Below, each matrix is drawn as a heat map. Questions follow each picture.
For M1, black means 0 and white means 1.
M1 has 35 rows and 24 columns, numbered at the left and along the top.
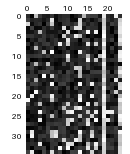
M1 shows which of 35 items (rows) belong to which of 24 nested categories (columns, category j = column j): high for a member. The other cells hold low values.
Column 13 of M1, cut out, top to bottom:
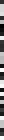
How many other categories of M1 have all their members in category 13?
8
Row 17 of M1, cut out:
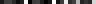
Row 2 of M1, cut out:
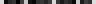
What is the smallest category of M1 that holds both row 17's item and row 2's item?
6
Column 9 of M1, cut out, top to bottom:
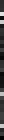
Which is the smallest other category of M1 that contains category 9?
12
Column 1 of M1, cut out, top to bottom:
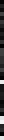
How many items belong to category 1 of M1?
4
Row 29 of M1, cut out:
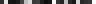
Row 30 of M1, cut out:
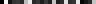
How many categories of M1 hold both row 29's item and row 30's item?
7
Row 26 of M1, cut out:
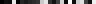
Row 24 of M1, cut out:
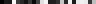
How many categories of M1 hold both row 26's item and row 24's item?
8
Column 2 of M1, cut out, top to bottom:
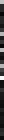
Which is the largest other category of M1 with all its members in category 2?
22
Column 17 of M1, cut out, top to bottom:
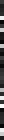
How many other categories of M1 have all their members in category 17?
5
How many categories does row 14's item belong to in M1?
3
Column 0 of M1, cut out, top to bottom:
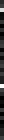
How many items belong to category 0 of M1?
2
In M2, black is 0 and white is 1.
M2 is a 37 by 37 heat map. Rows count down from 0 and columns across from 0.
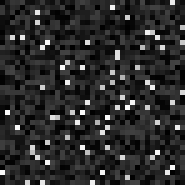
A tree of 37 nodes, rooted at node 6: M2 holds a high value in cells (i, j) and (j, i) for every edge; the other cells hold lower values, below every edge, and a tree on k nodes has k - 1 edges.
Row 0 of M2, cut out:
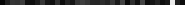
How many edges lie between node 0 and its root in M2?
5
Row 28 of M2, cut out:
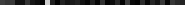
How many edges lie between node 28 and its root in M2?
5
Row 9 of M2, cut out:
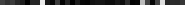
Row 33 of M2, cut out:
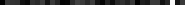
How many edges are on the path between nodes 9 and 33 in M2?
5
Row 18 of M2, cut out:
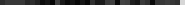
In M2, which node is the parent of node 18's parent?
8
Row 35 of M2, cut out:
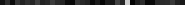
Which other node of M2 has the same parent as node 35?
3
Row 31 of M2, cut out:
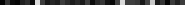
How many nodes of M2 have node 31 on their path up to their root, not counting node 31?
6
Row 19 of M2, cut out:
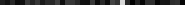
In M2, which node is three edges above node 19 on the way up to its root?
30
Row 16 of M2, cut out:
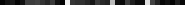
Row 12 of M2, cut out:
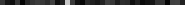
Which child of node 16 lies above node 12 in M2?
13
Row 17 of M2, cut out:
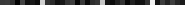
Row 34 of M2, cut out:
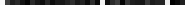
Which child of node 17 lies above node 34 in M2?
20
